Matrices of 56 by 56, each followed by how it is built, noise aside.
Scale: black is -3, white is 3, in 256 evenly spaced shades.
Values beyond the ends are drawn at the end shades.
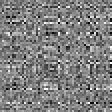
low rank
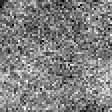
smooth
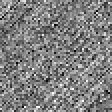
Hankel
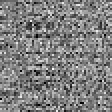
blocks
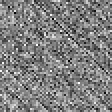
Toeplitz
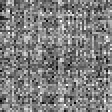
blocks
